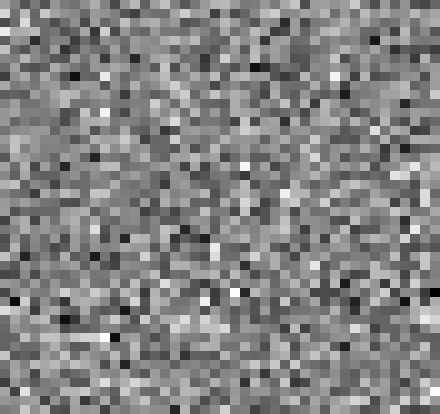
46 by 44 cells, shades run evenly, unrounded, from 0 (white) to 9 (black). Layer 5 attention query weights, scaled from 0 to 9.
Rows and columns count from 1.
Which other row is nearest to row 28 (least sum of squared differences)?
17
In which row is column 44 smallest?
44
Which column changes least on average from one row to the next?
5
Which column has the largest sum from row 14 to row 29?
6
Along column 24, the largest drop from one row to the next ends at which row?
33
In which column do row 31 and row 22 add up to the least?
29
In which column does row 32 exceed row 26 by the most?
35
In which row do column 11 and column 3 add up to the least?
38
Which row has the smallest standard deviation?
42
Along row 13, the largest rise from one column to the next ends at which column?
12
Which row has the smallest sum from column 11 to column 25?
36
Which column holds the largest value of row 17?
41
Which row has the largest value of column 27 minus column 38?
23
